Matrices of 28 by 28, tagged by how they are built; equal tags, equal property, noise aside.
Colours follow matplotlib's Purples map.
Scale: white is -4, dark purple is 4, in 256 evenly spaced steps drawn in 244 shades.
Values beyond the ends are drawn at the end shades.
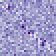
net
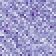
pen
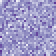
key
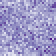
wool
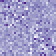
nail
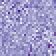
nail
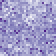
wool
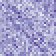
pen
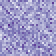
pen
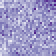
wool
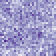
wool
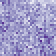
wool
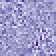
nail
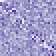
net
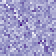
net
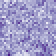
wool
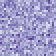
key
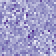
nail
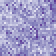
wool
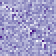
net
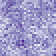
wool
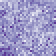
wool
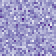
key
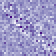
net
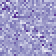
net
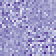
nail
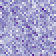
pen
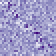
net
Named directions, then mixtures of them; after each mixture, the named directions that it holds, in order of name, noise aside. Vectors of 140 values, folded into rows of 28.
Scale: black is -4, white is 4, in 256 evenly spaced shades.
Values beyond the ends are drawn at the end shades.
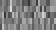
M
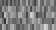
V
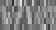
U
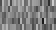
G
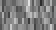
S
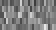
U, V.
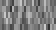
M, U.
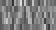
U.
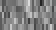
S.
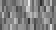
S.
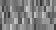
M, S.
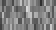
S, U.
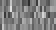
M.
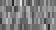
U.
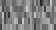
M, S.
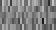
G.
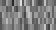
S, U.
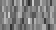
S, U.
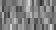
S.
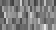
U, V.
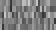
M.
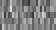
M.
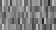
G.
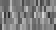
M, S.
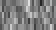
S.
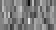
S, U.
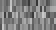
M.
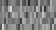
M, V.
